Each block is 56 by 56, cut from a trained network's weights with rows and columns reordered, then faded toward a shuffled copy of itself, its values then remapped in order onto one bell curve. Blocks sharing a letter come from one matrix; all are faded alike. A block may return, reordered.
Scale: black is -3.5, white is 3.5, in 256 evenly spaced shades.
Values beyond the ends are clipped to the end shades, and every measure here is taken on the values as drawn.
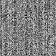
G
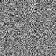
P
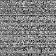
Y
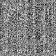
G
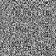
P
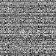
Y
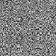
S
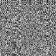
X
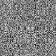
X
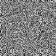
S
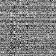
Y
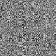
S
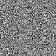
X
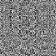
X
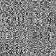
S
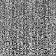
G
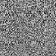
S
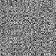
X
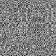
P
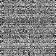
Y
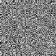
S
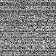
Y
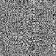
S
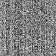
G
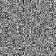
S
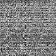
Y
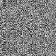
X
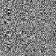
X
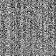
G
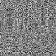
P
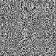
S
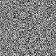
S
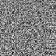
P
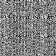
G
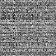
Y
